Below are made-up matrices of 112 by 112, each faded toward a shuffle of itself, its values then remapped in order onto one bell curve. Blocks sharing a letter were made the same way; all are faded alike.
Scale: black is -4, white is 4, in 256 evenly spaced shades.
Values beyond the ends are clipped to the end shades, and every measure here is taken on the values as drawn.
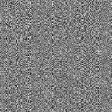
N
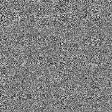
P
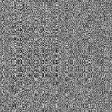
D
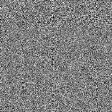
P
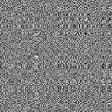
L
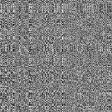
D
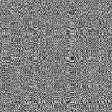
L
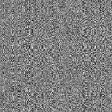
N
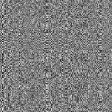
N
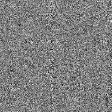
P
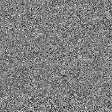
P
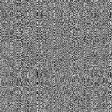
N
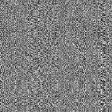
N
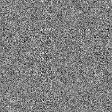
P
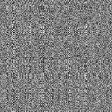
D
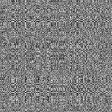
L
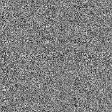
P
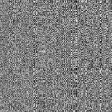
N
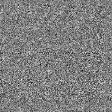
P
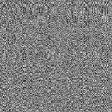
D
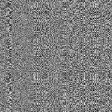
N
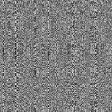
N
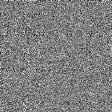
P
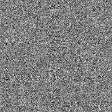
P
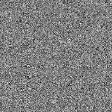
P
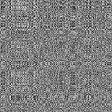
L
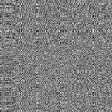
L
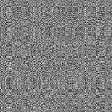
L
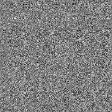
P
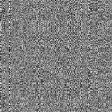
N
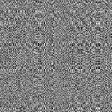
L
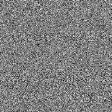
P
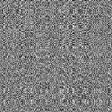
L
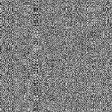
D
